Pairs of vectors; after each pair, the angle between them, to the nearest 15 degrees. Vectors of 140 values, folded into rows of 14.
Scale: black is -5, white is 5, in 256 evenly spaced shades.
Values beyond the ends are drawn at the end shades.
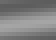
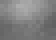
120 degrees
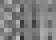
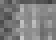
135 degrees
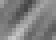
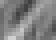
15 degrees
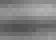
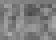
120 degrees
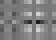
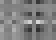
165 degrees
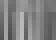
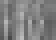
30 degrees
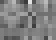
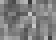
150 degrees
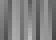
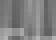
120 degrees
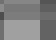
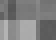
45 degrees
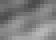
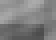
150 degrees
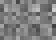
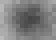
105 degrees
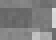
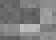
75 degrees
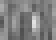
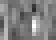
45 degrees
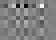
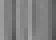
90 degrees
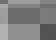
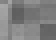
30 degrees
